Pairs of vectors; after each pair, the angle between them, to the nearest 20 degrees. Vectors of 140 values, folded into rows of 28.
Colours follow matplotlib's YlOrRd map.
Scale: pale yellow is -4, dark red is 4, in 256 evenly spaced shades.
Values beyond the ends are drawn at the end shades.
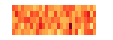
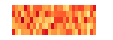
100 degrees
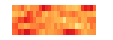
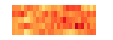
160 degrees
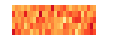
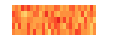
120 degrees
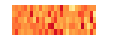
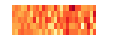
160 degrees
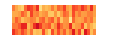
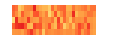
60 degrees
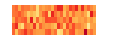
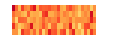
80 degrees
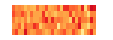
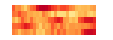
80 degrees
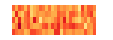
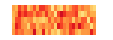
80 degrees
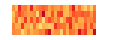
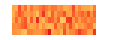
40 degrees
